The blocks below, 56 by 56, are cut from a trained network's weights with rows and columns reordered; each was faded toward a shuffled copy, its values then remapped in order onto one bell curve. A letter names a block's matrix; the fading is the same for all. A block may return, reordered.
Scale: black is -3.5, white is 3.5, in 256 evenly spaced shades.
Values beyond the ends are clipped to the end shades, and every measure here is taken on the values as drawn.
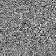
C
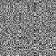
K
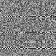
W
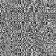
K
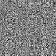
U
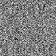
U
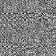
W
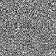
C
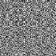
K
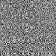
W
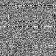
W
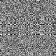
W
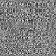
K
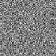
K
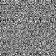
U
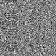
U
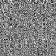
C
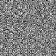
U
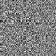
C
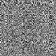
C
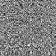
U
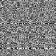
W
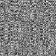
K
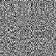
K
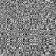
K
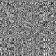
K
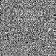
U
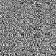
U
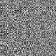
K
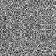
U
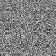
U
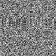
U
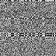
W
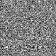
C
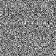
U
